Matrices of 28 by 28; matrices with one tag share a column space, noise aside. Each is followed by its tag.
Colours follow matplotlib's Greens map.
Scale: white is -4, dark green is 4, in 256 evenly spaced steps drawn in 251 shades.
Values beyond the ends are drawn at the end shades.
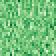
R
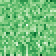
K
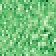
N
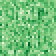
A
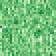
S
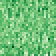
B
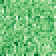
K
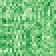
A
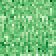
K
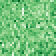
R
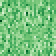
A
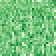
K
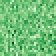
N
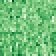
K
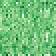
B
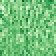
S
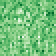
A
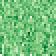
K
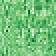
S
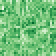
S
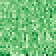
B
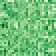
R
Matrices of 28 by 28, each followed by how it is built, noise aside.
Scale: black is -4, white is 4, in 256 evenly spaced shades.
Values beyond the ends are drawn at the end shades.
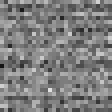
blocks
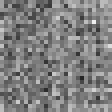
blocks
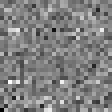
uneven rows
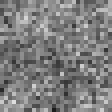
smooth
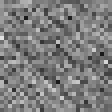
Toeplitz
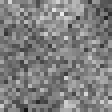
smooth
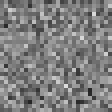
repeating columns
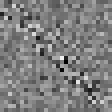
banded
